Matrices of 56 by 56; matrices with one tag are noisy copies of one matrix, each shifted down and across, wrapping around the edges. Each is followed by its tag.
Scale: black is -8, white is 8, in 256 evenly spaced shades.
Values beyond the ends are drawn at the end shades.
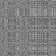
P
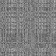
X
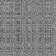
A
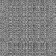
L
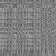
X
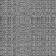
L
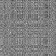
A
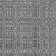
A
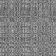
X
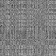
X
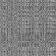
X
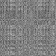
X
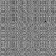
A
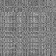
X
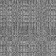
X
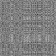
P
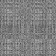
X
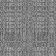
X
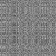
A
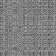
L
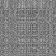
P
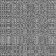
P
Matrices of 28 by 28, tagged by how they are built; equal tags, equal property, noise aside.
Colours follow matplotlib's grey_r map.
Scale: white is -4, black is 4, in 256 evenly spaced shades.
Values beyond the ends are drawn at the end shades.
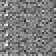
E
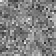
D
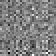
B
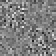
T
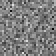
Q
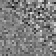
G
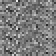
E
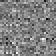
B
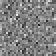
E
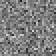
Q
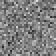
Q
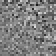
G
